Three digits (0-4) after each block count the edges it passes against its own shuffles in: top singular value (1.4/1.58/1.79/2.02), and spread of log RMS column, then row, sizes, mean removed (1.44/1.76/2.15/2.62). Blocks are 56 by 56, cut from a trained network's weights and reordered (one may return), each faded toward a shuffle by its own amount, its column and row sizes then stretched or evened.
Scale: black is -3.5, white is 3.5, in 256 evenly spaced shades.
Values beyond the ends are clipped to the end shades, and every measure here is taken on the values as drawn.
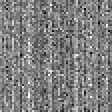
4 3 0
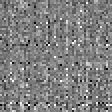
1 3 3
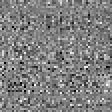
1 2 4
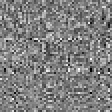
3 2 2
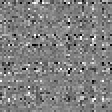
0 3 4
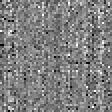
1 3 1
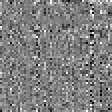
3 4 3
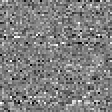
1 0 4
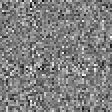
2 2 1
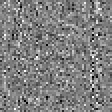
1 4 1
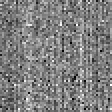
3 0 2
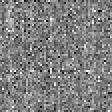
0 1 1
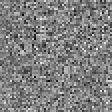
2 1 0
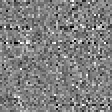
1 2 2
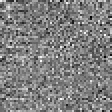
3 1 2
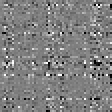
2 4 4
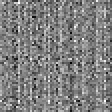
4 2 0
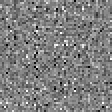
0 2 0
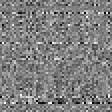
3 1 4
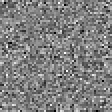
1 0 1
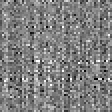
3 0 3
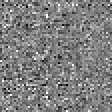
1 2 1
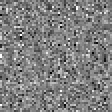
1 3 0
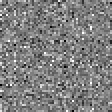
0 2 1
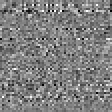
2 0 4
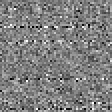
2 0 3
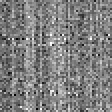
4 0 3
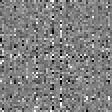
1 4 2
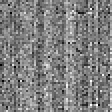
4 1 1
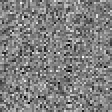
2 2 0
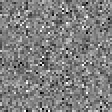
1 3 1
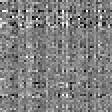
4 1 4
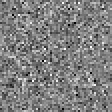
0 2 1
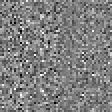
2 3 0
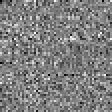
2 1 3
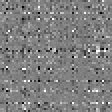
1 3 4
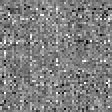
0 1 3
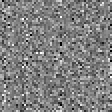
1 3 0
